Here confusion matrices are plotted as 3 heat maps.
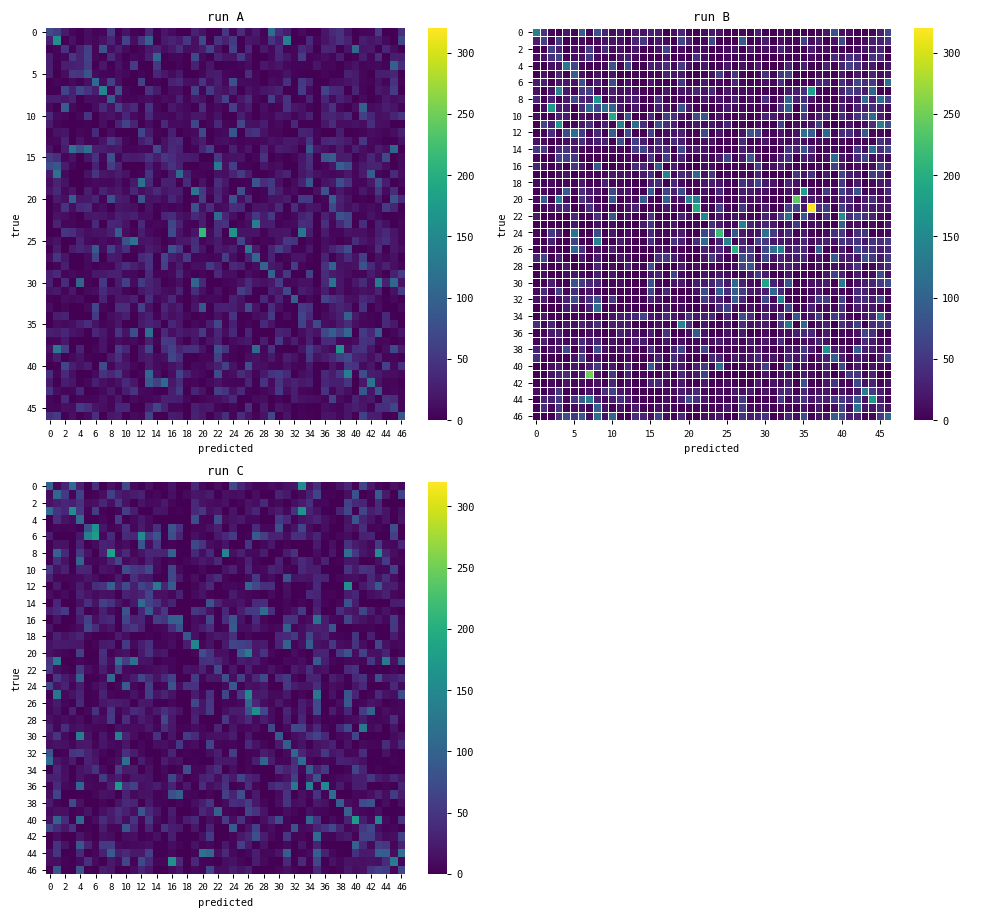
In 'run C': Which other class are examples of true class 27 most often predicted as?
42
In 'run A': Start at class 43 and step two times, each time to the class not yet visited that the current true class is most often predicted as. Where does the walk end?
39
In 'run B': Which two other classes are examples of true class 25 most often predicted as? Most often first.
8, 22
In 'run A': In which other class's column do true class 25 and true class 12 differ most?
11
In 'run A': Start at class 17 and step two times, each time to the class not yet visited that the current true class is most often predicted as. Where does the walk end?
31
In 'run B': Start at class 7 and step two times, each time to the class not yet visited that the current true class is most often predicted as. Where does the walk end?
21
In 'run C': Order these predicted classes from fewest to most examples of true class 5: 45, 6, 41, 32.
32, 41, 45, 6
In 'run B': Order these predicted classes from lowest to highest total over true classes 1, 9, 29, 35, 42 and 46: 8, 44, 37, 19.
37, 44, 8, 19
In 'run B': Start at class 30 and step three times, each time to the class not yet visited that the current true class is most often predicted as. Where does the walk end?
5
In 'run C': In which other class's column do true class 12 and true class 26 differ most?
14
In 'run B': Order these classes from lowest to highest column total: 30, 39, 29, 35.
29, 39, 30, 35
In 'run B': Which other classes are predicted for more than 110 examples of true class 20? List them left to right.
3, 21, 34
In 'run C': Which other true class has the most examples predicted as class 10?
33
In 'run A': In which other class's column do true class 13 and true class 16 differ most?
22
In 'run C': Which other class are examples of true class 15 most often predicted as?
28
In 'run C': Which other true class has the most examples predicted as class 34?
36
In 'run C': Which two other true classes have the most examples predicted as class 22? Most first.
39, 4
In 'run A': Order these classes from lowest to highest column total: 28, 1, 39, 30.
28, 30, 1, 39
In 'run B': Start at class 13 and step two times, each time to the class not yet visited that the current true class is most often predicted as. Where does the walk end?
3
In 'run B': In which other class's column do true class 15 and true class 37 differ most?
39
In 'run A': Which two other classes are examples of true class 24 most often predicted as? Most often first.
20, 33
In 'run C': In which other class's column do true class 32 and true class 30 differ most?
9
